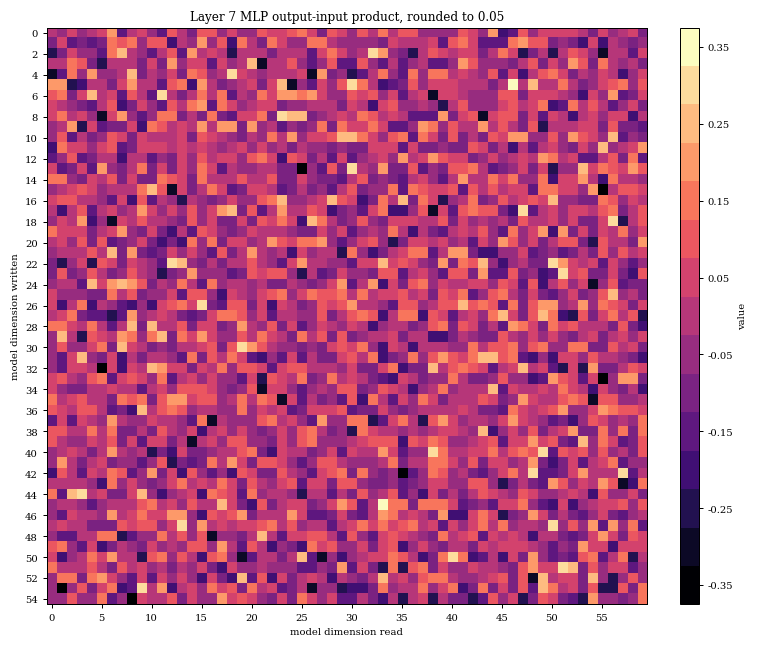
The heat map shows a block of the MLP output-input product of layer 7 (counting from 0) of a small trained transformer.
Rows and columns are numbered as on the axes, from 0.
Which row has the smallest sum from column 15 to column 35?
51
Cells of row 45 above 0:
27
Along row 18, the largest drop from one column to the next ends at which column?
57
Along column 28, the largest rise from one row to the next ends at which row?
16
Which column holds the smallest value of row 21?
29
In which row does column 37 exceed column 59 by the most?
9
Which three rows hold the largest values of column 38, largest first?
40, 32, 12
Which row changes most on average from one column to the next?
53
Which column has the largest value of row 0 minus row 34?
21
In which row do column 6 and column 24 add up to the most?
46
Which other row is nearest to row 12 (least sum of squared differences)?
0
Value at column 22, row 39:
-0.1
